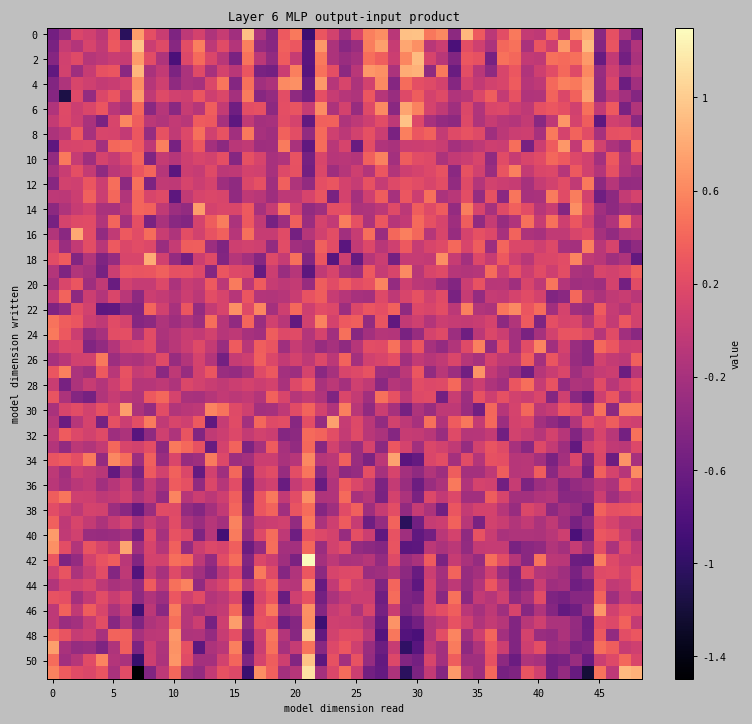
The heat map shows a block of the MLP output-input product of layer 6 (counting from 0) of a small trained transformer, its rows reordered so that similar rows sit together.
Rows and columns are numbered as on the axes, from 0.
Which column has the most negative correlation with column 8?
4
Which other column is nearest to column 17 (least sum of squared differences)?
25
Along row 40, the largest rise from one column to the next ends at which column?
15
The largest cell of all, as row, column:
42, 21
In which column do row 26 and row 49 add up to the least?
29
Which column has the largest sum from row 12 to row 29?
30
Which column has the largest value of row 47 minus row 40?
14
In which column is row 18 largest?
8
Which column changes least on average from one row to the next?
18
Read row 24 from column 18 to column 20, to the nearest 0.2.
0.4 0.2 0.2
